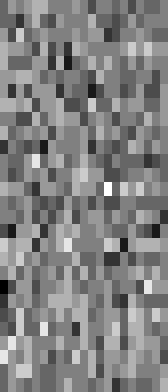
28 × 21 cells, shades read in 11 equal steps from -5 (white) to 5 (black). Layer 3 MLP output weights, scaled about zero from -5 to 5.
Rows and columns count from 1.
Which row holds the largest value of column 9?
5
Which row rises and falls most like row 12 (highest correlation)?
17
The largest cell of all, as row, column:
21, 1
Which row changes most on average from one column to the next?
24
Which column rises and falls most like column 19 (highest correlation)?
20
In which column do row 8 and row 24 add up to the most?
10
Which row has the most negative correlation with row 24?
9
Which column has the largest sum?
16
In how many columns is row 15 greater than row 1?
10
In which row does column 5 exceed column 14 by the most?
14
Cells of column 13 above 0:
9
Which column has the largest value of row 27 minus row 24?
6
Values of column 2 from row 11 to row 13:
0 1 2
